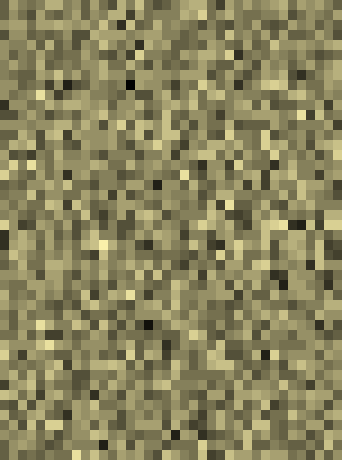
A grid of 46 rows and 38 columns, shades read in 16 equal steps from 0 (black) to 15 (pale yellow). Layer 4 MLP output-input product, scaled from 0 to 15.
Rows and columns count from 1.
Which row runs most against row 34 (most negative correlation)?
43
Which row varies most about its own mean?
23
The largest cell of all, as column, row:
12, 25
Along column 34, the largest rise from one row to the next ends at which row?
24
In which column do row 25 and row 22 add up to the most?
10
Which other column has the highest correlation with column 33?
34
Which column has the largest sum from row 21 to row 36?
6
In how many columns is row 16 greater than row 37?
17
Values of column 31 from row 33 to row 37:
10 8 8 13 8
